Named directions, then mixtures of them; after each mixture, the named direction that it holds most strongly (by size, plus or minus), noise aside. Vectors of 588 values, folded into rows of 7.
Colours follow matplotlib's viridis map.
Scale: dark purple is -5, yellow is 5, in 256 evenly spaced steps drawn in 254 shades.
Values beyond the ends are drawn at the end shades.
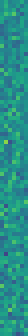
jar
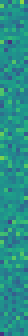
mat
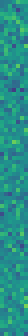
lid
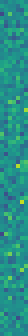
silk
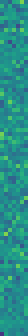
mat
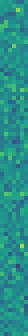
lid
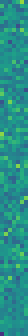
mat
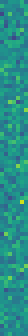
silk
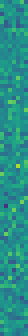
silk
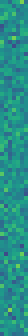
jar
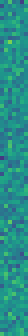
mat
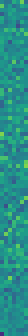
mat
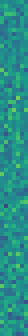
jar
